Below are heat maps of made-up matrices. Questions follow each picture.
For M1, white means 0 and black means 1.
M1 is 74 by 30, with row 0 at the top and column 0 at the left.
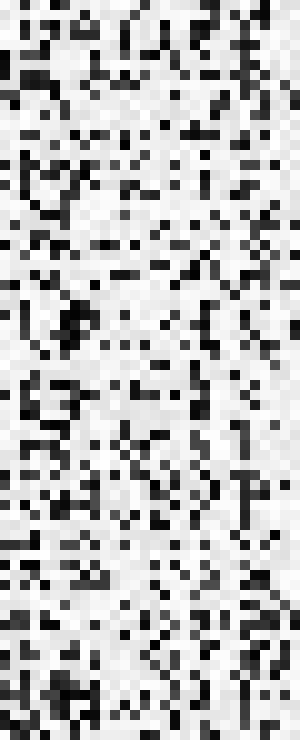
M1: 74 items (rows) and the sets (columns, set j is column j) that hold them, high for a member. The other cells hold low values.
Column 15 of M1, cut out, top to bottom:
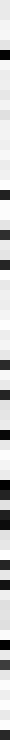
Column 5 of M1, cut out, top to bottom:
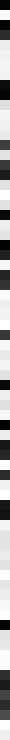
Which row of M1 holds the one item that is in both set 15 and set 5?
51
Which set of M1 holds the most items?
24
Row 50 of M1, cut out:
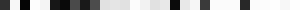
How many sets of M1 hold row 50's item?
10
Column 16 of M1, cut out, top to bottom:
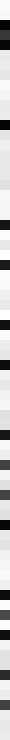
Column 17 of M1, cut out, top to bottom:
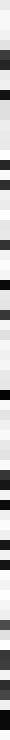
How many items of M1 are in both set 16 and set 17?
0
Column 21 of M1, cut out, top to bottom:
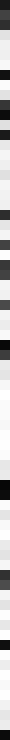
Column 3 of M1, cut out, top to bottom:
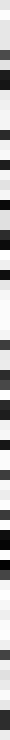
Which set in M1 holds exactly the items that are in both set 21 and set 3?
18
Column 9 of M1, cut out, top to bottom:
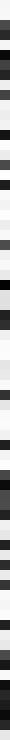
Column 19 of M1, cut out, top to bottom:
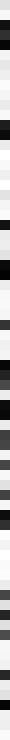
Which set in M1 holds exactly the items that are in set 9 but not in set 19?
0
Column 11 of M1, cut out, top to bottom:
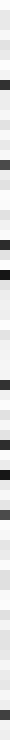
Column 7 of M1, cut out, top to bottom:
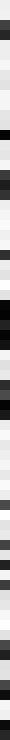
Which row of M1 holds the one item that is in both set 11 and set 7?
38
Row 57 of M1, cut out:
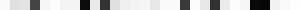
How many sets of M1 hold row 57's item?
7
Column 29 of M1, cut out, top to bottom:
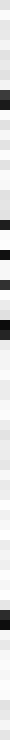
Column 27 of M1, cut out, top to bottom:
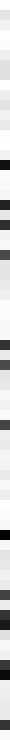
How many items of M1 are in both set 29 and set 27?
4
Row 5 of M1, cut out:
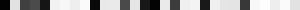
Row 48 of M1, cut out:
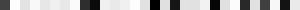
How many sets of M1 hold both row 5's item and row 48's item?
5
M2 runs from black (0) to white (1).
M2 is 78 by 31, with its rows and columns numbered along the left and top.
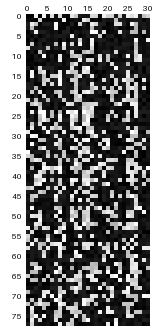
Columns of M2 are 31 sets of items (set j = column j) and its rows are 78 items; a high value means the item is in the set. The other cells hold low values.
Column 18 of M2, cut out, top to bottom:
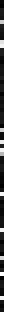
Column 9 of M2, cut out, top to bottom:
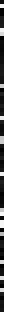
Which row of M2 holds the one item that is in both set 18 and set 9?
35
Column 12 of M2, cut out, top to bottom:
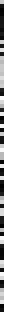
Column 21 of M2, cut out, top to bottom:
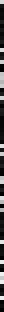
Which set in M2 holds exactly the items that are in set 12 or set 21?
25
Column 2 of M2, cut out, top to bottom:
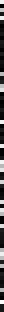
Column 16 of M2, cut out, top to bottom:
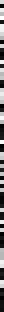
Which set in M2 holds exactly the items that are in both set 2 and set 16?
23
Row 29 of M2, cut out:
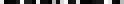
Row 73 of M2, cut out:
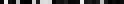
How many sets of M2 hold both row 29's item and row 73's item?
0
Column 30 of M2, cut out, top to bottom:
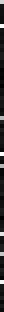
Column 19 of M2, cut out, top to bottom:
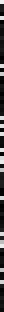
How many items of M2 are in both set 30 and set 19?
4
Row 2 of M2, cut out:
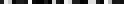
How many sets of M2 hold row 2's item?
10
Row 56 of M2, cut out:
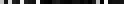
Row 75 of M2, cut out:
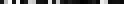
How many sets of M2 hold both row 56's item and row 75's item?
2
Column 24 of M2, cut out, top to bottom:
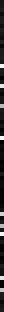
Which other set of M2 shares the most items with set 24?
5
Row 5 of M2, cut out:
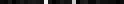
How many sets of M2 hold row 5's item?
2
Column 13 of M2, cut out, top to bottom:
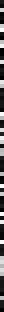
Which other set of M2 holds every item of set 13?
27
